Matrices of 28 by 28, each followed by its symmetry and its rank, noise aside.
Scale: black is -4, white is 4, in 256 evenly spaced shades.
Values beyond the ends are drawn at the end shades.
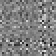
antisymmetric, rank four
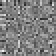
antisymmetric, rank six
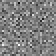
no symmetry, rank five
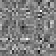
no symmetry, rank four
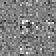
no symmetry, rank four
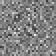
symmetric, rank six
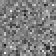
symmetric, rank six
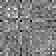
symmetric, rank four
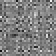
antisymmetric, rank four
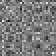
symmetric, rank four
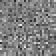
no symmetry, rank six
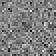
symmetric, rank five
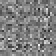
antisymmetric, rank four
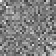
symmetric, rank six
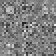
symmetric, rank four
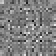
symmetric, rank four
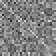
symmetric, rank six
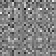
no symmetry, rank four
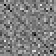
symmetric, rank four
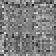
antisymmetric, rank four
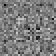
symmetric, rank four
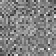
symmetric, rank six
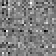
no symmetry, rank four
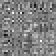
symmetric, rank four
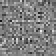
antisymmetric, rank six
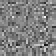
no symmetry, rank five
